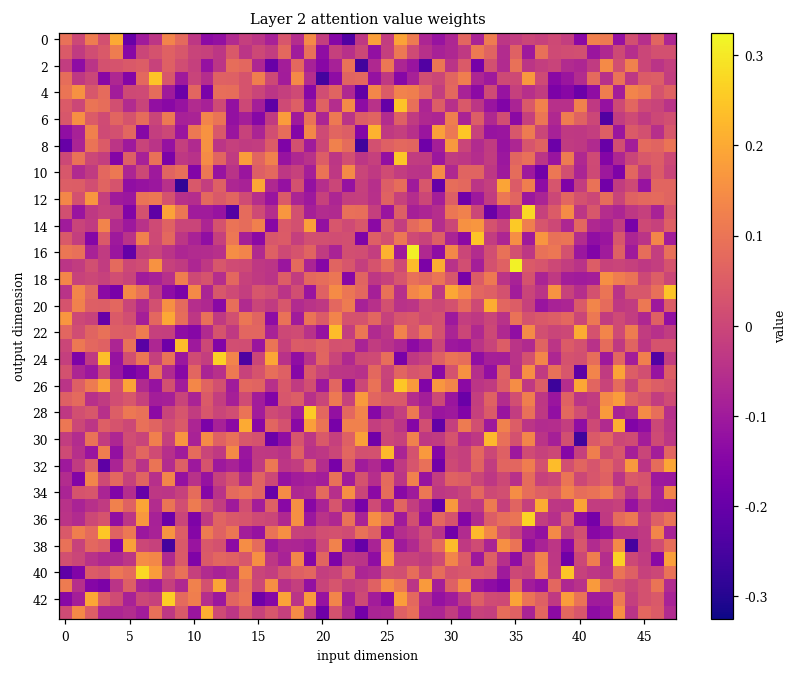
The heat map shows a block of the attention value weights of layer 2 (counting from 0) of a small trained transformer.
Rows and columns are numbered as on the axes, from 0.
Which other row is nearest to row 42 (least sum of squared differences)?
1
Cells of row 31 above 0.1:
5
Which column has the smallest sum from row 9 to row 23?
10
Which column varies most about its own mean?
8
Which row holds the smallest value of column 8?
38
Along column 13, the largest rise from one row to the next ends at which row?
14
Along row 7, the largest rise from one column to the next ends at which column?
24
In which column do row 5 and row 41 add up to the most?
26
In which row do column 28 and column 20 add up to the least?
2
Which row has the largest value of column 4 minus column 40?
0
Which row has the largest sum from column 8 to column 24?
21
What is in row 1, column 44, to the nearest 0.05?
-0.05
